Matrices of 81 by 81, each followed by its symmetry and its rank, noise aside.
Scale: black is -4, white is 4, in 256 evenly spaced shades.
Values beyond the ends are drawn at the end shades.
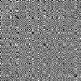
symmetric, rank five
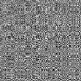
no symmetry, rank five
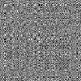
symmetric, rank six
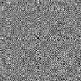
symmetric, rank six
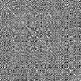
symmetric, rank six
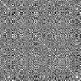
symmetric, rank six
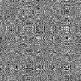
no symmetry, rank four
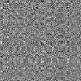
antisymmetric, rank six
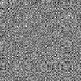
symmetric, rank five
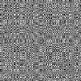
symmetric, rank four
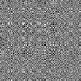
symmetric, rank four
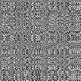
no symmetry, rank four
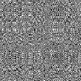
symmetric, rank five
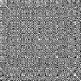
symmetric, rank four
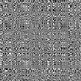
antisymmetric, rank six
